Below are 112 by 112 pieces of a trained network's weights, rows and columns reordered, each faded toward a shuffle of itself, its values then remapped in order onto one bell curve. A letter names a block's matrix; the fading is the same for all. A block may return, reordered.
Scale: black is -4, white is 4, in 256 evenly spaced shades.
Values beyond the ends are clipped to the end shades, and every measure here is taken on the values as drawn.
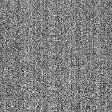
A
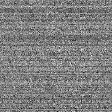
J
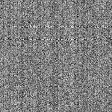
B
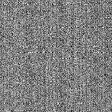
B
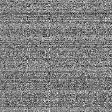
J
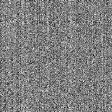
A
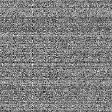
J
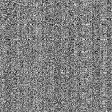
A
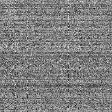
J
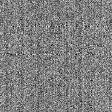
B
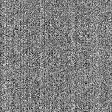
A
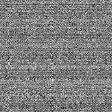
J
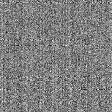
B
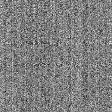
B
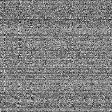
J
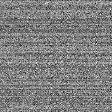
J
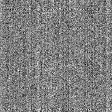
A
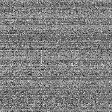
J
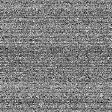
J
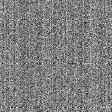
A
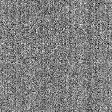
B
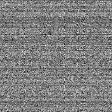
J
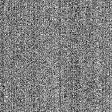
A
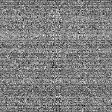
J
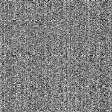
B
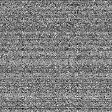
J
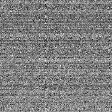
J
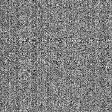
B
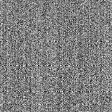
A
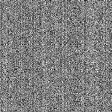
A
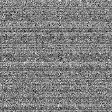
J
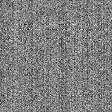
A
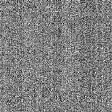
A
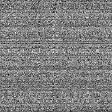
J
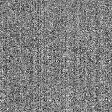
A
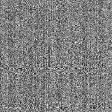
B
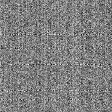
A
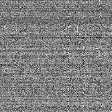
J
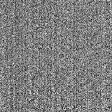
B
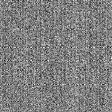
B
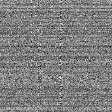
J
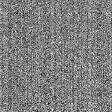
A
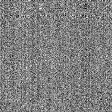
B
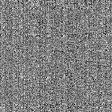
B
